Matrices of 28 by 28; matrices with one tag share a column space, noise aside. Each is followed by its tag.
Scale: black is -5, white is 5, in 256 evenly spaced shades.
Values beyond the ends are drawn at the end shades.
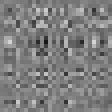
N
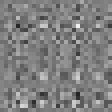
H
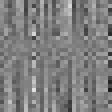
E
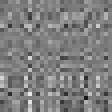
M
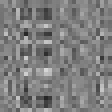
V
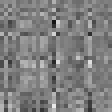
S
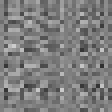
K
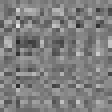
N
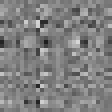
N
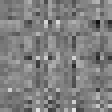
S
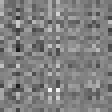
K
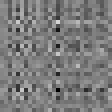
K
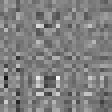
M
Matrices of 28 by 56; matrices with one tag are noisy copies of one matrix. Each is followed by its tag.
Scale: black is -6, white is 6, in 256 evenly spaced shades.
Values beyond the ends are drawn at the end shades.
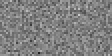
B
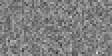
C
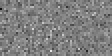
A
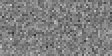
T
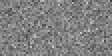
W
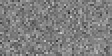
C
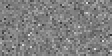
W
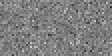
W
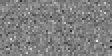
T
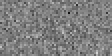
C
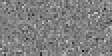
A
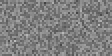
C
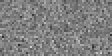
W
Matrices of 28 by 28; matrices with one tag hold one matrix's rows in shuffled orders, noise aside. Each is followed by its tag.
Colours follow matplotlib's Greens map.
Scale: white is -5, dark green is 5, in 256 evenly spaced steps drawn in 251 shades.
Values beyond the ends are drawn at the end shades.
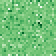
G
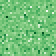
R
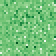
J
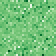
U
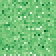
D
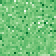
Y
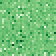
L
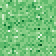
G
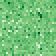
G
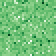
U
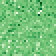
G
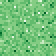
Y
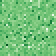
R
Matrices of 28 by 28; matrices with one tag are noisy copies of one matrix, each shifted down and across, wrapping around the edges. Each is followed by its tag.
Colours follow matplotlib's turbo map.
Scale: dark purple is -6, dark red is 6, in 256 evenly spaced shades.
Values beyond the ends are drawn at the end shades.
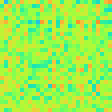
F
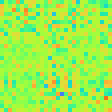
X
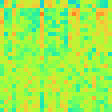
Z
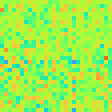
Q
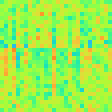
Z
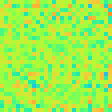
X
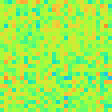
Q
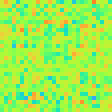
Q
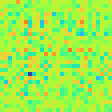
X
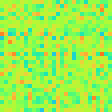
F
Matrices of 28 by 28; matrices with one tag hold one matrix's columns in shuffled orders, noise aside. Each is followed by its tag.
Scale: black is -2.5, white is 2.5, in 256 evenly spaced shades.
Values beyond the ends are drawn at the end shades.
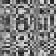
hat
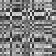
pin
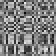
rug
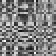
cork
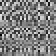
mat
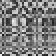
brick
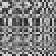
brick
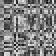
hat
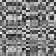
mat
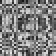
hat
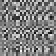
mat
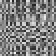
cork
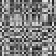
cork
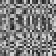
hat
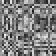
hat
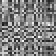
cork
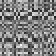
pin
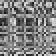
brick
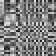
cork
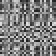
cork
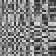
cork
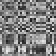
rug
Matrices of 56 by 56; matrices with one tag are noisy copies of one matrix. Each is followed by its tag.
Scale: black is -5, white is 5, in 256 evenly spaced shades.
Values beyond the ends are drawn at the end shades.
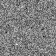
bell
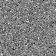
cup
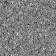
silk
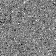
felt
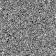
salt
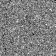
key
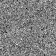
bell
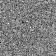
cup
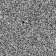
cup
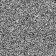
key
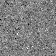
silk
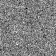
bell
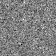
felt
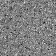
felt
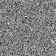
cup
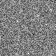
key
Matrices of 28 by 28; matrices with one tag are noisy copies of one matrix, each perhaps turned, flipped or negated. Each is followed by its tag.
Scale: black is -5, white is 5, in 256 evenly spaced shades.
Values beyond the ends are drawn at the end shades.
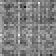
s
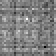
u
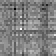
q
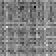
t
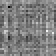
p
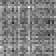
t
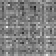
t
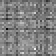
t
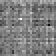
s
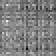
t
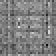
u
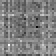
u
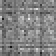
u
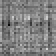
p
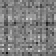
p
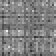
s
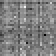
s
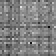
t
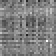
q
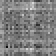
p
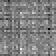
t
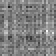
p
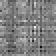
q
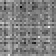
t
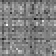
s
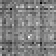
u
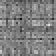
s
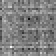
u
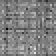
t
